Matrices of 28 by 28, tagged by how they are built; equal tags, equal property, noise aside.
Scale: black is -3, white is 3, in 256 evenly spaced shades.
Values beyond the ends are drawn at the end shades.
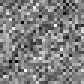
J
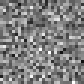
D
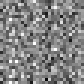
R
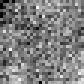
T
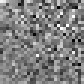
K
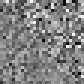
K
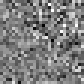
K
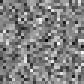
D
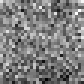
T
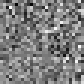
K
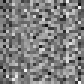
R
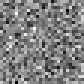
D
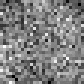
T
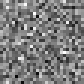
D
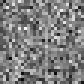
D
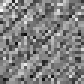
J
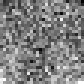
T
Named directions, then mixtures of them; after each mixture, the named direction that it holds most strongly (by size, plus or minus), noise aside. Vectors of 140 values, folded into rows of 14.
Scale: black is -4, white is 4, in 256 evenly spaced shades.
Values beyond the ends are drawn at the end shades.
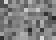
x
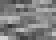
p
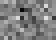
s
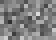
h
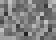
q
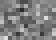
h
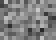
x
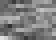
p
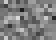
s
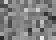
x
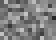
x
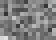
q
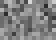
q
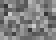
x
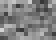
p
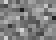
s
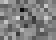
s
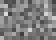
x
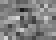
s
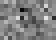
s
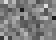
s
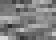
p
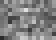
x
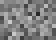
h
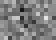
s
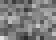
p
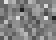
s
